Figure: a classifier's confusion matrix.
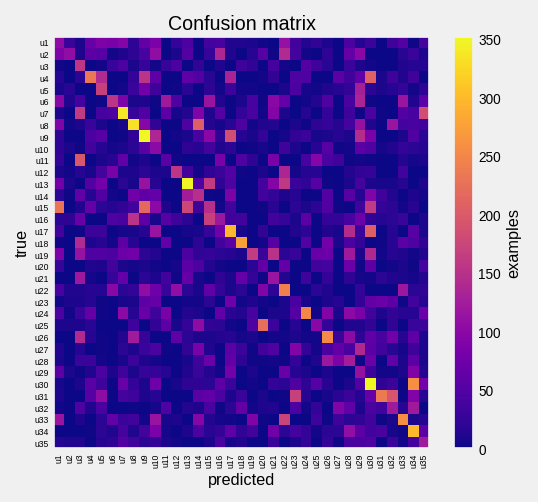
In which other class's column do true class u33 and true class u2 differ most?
u16
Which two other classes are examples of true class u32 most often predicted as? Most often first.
u34, u27
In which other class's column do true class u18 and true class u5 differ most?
u3
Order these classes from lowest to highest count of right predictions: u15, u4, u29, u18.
u29, u15, u4, u18
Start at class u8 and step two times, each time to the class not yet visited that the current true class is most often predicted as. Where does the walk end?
u13
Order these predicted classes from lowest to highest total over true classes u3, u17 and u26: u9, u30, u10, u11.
u11, u9, u10, u30
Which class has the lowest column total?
u2
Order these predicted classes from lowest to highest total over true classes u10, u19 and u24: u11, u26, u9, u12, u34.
u12, u34, u11, u9, u26
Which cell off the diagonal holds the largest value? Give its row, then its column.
u30, u34
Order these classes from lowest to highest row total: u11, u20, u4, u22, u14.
u20, u11, u14, u22, u4
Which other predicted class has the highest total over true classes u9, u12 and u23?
u17
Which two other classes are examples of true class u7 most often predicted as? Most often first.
u35, u3
